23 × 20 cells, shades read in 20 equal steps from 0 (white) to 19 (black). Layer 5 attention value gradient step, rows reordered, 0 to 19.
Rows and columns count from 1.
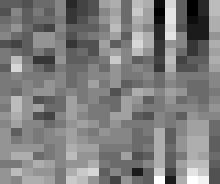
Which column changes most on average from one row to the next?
2
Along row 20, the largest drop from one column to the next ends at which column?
15
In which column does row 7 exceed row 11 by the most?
9
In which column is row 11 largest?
12
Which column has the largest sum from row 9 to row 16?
5
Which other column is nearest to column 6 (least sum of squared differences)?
10
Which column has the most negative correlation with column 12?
14
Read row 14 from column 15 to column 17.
10 9 9
